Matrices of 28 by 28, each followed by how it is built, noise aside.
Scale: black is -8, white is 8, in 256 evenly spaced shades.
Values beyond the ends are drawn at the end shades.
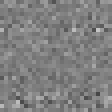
uneven rows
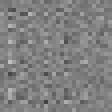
low rank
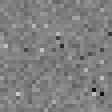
sparse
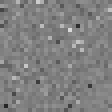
sparse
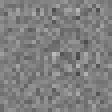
low rank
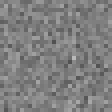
noise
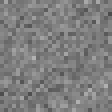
Hankel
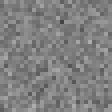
noise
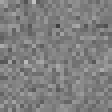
low rank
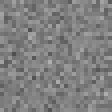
noise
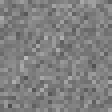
Hankel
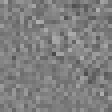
upper triangular
